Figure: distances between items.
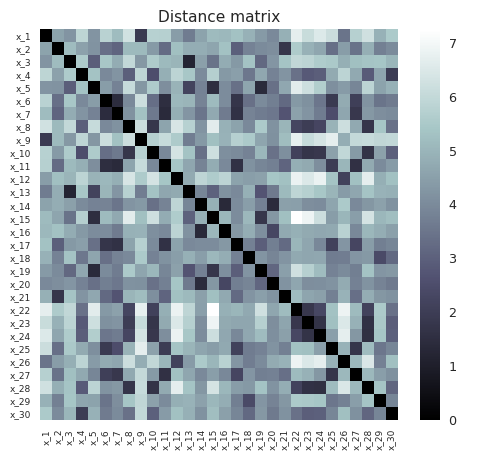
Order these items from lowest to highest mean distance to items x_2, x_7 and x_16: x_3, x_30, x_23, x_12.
x_30, x_23, x_3, x_12
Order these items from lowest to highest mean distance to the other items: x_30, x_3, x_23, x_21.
x_30, x_21, x_23, x_3
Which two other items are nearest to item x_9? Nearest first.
x_1, x_13
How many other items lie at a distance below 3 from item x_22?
5
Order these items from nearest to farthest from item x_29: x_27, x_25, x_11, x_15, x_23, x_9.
x_25, x_11, x_27, x_15, x_23, x_9
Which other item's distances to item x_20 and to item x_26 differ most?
x_14
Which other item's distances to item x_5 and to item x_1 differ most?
x_15
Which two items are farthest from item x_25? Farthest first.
x_9, x_1
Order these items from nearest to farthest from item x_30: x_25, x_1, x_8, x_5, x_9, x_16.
x_8, x_25, x_16, x_5, x_1, x_9
